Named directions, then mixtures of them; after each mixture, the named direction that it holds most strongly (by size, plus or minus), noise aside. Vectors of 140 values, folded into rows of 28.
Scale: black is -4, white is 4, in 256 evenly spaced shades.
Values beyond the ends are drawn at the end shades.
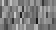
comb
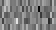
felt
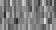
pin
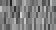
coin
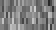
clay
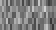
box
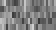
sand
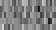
felt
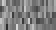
sand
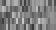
sand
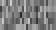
comb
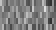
box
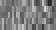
clay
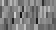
comb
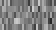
box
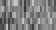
sand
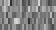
box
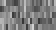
sand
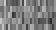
sand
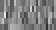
clay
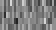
pin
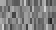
box
